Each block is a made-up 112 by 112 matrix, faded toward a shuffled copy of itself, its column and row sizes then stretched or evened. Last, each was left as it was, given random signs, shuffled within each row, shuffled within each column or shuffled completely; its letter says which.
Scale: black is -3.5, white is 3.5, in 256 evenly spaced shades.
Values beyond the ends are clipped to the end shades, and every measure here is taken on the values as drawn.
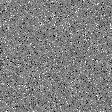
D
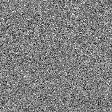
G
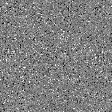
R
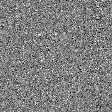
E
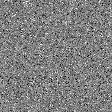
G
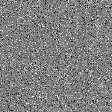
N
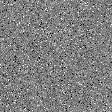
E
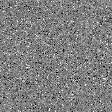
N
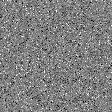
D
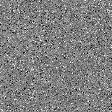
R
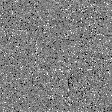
E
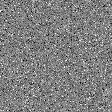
D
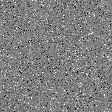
D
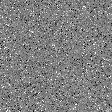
D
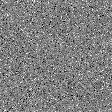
D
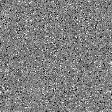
R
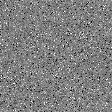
E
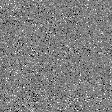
R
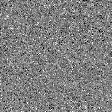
R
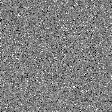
N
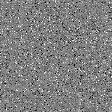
R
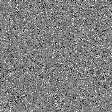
N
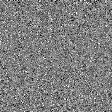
N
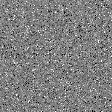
R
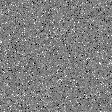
D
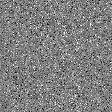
E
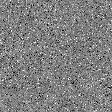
G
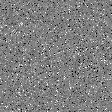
E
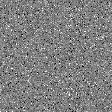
R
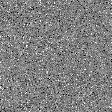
N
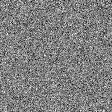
G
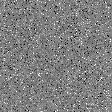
E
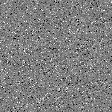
G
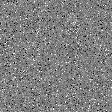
E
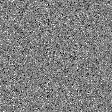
E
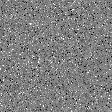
D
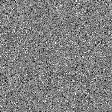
N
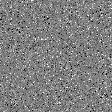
E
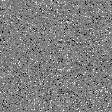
R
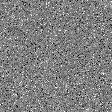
E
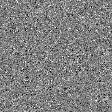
N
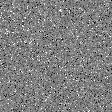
D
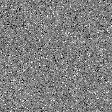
N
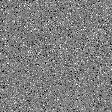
N
